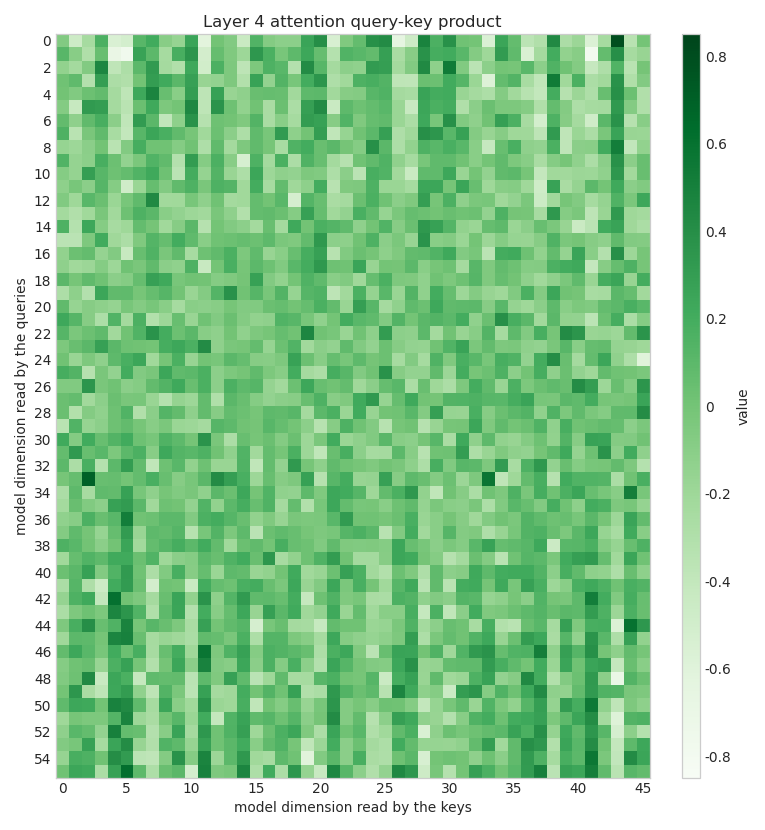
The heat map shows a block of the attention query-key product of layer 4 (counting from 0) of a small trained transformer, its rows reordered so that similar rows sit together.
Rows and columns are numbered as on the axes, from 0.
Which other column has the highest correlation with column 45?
40
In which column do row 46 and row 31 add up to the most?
11
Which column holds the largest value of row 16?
43
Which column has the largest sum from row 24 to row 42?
5
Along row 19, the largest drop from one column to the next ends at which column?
21
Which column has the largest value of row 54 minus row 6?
41
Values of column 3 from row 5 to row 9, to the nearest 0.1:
0.3 0.2 0.1 0 0.2
